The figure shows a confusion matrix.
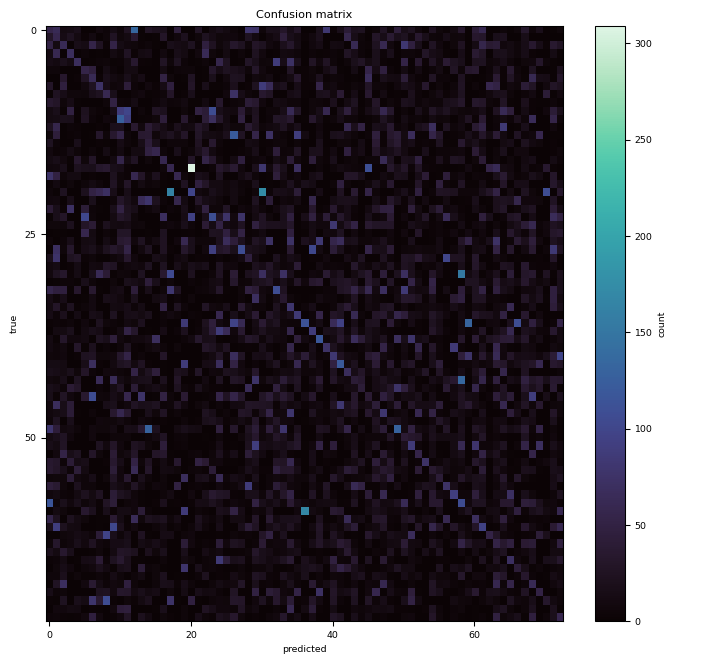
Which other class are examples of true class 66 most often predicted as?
19
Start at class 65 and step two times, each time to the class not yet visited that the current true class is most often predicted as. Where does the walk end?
40
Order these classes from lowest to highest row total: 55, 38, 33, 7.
33, 55, 7, 38
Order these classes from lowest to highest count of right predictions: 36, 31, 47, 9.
31, 9, 47, 36
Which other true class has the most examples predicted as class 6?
45
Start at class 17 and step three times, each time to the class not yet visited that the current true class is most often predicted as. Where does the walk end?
58
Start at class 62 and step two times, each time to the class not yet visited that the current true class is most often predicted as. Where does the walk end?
26
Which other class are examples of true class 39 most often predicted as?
57
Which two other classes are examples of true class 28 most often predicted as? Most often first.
56, 1
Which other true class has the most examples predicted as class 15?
38
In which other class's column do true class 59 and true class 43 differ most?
36
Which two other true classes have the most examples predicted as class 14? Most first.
49, 21
